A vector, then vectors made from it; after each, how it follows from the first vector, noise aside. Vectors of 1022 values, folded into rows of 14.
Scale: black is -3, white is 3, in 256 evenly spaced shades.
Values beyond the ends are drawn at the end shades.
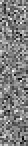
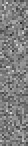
reversed, negated, shrunk.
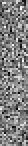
wrapped around.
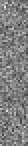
reversed, negated, shrunk.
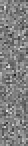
reversed, negated, shrunk.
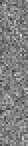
negated, shrunk.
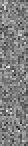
reversed, negated, shrunk.
